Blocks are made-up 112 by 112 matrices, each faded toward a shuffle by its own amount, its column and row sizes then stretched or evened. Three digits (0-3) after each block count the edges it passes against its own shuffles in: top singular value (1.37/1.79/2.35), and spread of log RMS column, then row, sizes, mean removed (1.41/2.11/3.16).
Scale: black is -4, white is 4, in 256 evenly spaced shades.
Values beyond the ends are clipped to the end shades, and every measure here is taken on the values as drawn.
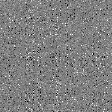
1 2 1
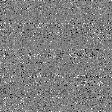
1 1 3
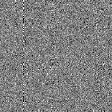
2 2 1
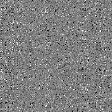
2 2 1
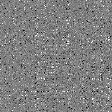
2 2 1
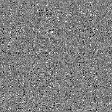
1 2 2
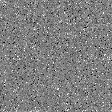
0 1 0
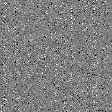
1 2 0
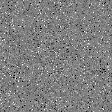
0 1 1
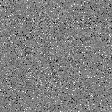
2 0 0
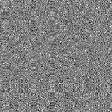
3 0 1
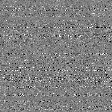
0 0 3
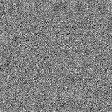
2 0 1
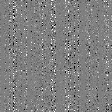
1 3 1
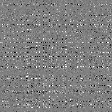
2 2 3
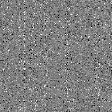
2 2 1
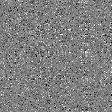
2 1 1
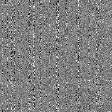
0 3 0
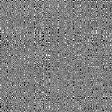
3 3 2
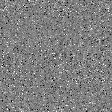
1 0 1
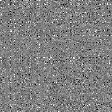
2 2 2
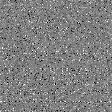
1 0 2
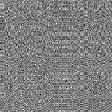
3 0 0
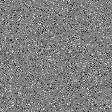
1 0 1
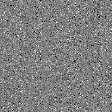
1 2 0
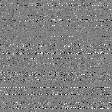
2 0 3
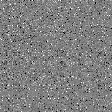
2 0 1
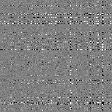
3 2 3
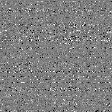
0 1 3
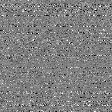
1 0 3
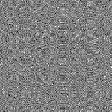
3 0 0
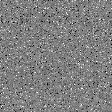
1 0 1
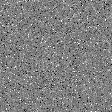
1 0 0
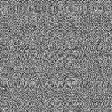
3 0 1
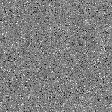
2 0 0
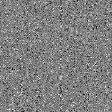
1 2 0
